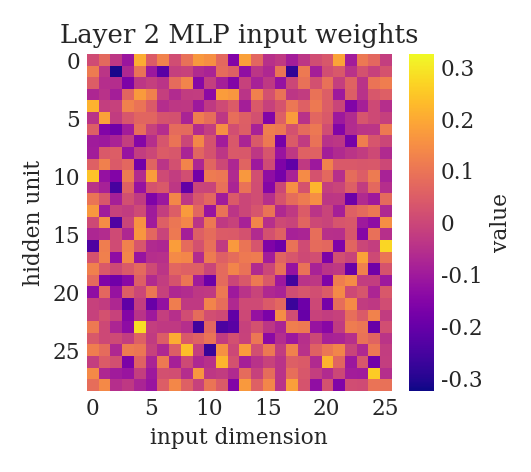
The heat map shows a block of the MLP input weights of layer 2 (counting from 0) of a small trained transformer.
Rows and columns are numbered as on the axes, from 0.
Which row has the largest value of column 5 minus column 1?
10
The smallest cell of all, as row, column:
1, 2
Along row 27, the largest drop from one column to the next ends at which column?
25
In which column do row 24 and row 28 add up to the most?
7
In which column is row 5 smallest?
15
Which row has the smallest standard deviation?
8
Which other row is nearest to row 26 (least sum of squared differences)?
20
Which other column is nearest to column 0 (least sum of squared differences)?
18
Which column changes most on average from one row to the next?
17
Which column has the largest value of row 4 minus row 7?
0
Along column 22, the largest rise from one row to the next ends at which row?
19
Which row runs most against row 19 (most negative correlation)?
5
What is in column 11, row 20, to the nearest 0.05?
0.1
